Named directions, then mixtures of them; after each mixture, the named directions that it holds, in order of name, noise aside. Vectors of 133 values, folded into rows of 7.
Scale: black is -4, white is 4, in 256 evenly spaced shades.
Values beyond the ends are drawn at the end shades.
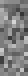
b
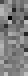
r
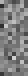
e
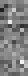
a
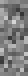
b.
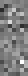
a.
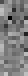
r.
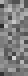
e.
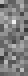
b, e, r.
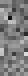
b, e, r.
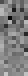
r.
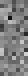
b, e, r.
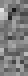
a, b, r.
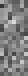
b, e.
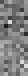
a, r.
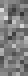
a, b.
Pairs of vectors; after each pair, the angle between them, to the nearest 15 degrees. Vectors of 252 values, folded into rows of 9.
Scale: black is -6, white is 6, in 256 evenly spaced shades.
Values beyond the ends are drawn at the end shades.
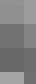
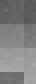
150 degrees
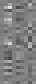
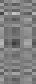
90 degrees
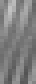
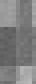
75 degrees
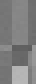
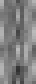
120 degrees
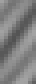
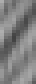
15 degrees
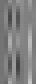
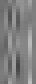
15 degrees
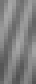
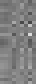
105 degrees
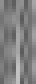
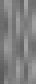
75 degrees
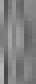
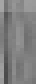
45 degrees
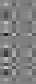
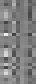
150 degrees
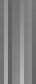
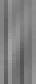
150 degrees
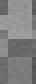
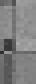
75 degrees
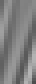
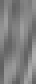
30 degrees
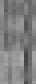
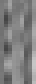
60 degrees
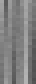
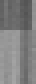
120 degrees
